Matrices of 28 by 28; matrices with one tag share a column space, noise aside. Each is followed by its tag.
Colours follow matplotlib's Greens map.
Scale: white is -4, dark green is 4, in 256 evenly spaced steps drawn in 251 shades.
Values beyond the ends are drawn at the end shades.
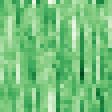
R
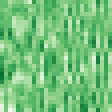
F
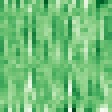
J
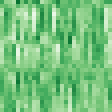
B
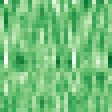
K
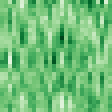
K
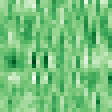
K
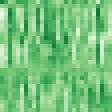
B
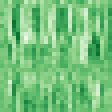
B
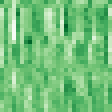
B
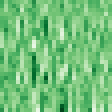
F
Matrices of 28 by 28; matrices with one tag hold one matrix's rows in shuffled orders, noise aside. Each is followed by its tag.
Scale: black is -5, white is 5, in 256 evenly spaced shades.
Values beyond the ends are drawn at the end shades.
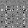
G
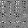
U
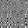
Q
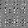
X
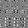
X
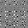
X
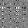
U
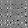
Q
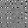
Q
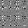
U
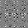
X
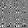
U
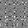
X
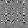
G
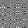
U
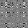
G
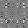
G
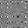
Q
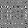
Q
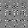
X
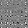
Q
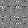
U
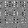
X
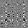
G
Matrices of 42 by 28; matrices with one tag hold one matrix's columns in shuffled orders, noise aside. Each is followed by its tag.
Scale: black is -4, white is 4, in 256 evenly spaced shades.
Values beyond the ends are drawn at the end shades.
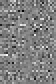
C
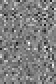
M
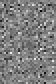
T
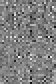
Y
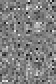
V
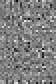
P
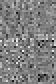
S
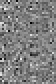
V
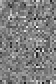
P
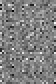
T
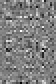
P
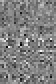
S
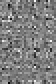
P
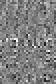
S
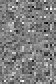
V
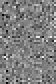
Y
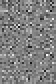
C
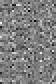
T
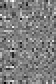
P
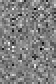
M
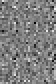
V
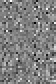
V
